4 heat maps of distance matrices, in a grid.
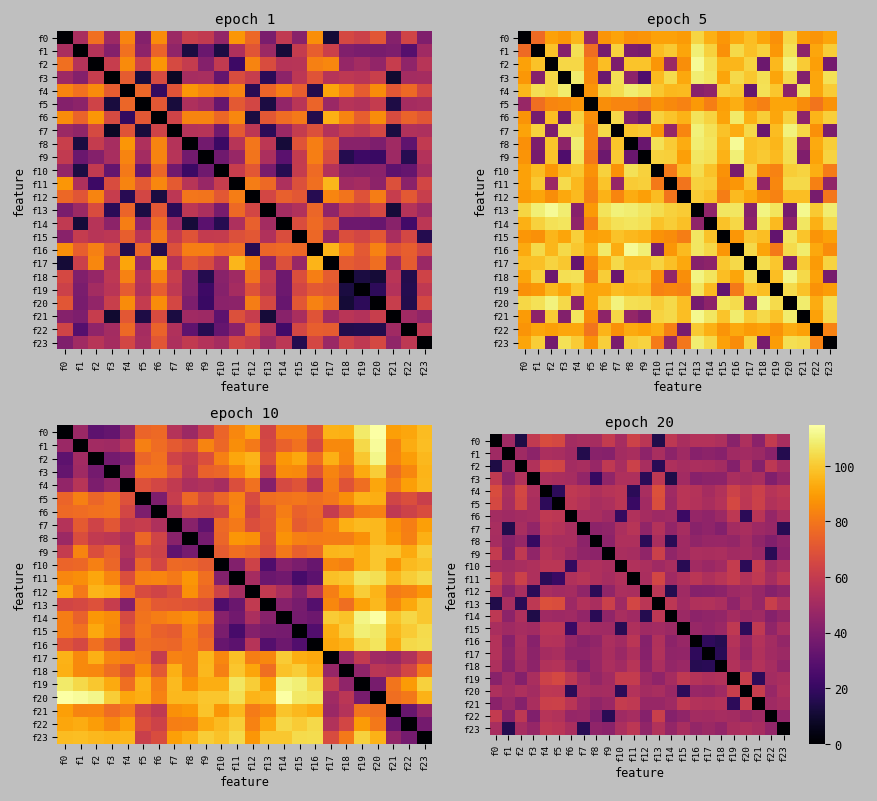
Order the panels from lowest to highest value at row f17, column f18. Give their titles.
epoch 20, epoch 10, epoch 1, epoch 5
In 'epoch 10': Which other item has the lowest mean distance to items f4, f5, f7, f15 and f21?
f6
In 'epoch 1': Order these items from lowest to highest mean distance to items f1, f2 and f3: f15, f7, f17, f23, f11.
f7, f11, f23, f15, f17
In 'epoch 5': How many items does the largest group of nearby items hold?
6
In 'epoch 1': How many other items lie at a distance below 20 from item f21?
4
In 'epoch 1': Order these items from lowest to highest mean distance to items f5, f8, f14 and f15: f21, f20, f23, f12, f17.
f21, f23, f20, f17, f12
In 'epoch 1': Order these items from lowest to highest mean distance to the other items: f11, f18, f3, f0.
f3, f18, f0, f11
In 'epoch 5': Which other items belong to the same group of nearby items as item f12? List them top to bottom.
f22
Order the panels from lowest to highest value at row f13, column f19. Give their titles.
epoch 20, epoch 1, epoch 10, epoch 5
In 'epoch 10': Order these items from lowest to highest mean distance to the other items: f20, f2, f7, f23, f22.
f7, f2, f22, f23, f20
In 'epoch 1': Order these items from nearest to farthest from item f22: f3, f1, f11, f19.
f19, f1, f11, f3
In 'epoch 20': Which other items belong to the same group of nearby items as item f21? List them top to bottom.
f19
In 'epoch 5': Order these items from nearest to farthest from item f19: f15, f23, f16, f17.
f15, f16, f23, f17
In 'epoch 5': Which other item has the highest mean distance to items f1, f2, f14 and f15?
f16
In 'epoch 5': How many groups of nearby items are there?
7
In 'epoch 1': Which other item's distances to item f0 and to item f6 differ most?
f17
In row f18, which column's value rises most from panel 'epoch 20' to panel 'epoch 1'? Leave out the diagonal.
f16
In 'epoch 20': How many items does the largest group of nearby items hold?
4
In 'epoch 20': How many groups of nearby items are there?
8
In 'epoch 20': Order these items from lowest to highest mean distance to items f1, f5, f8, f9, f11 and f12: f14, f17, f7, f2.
f14, f7, f17, f2
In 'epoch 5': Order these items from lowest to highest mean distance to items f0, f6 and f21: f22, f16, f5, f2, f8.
f8, f5, f22, f2, f16
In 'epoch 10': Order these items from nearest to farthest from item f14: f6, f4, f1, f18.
f4, f1, f6, f18
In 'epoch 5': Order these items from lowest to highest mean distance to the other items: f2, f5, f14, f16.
f5, f2, f14, f16
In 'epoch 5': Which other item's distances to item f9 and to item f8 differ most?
f3
